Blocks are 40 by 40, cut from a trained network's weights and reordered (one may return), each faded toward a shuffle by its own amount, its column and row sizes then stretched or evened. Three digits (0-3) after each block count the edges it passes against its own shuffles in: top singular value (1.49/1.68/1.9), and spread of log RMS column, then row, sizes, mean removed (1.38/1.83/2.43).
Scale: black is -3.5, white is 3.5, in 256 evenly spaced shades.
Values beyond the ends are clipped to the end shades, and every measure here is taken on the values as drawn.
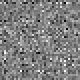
0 1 2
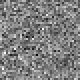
0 1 0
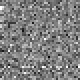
1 1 1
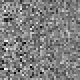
1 2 0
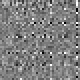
3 2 2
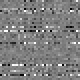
3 0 3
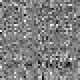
2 3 1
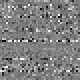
1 0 3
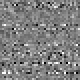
0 0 3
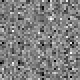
0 2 1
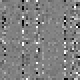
0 3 1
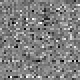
0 0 2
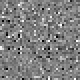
0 1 2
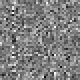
2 1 0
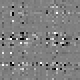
1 2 3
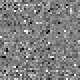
0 1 2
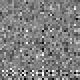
2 1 2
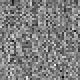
3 1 0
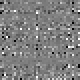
0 2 3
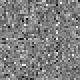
0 1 0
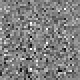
1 2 1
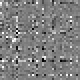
2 3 2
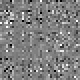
0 3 3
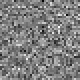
2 0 1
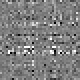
2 2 3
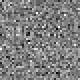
0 0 1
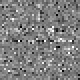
1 0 2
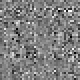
2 2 2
